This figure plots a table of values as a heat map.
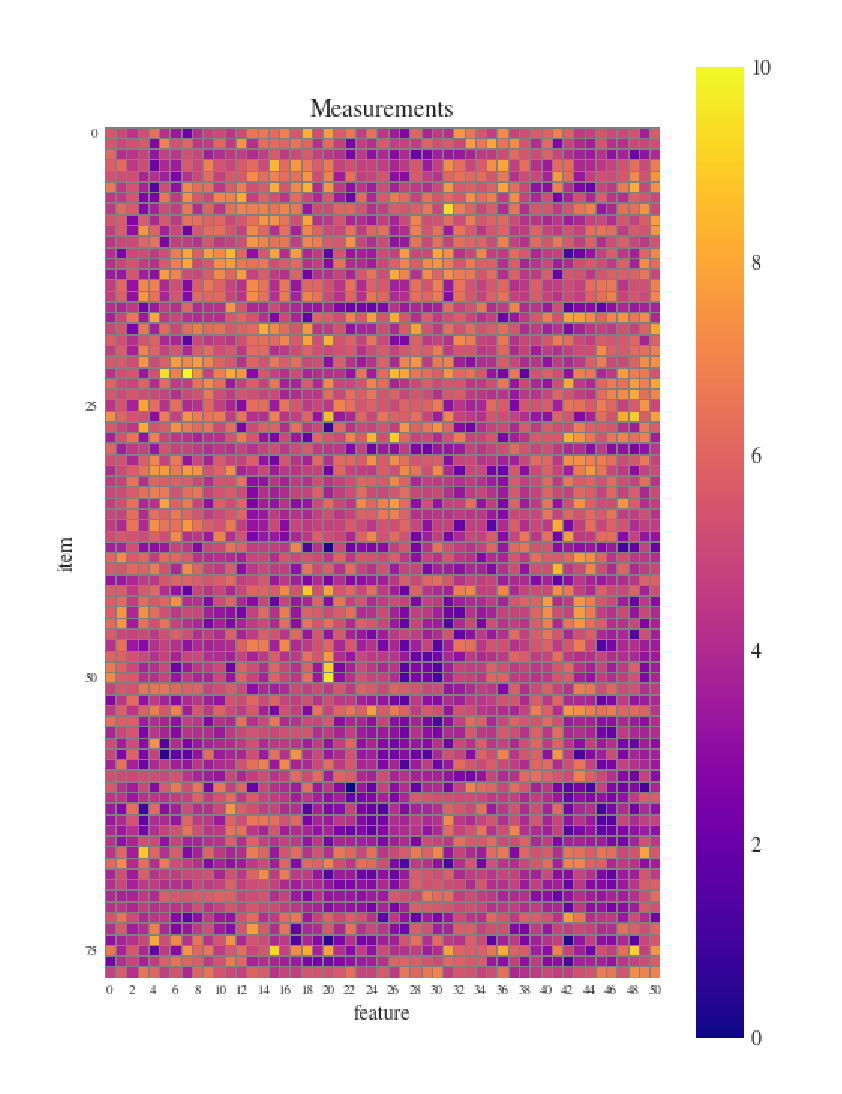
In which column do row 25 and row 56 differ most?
3
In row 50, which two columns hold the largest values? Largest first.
20, 0
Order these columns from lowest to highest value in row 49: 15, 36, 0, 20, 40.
40, 36, 15, 0, 20
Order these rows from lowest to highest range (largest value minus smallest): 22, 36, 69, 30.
69, 30, 36, 22
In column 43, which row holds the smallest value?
57
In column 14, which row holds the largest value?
18
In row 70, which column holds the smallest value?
41
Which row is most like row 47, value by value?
58
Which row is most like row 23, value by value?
24
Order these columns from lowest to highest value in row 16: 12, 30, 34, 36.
30, 36, 12, 34
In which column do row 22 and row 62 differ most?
5
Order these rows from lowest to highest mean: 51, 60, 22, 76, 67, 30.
60, 76, 67, 51, 30, 22
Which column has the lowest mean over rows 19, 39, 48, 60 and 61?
22
